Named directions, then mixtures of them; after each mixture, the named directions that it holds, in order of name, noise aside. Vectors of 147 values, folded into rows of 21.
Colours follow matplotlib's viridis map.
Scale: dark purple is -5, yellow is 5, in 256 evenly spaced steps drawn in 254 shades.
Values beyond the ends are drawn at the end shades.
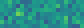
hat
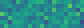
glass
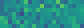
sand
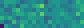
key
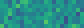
glass, hat, key.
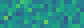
glass, hat.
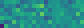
key.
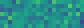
glass.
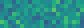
glass, hat, sand.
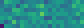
key.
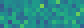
glass, key, sand.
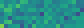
glass, key.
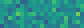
glass, hat, key.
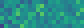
hat, key, sand.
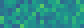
hat, key, sand.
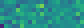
key.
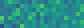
hat, key, sand.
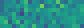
sand.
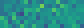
sand.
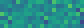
glass.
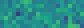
hat.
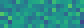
glass.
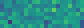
glass, sand.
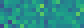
glass, key, sand.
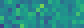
hat, key, sand.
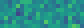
hat.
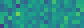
glass, hat, key.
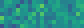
hat, key, sand.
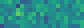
hat, key.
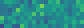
hat, key, sand.
